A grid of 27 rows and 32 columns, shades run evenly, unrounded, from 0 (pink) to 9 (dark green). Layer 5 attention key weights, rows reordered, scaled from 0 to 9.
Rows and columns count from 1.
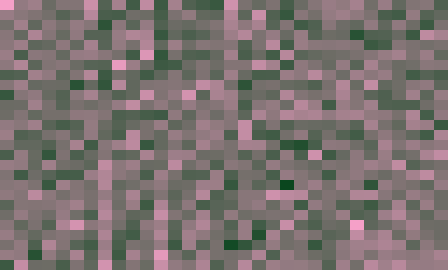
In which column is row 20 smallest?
20
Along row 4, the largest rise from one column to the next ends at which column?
12
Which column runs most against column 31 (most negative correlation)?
24
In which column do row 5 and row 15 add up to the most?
21
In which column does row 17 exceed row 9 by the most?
16
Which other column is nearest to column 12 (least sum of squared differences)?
8
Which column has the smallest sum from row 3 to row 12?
17
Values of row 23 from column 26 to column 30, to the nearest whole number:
0 6 5 4 3
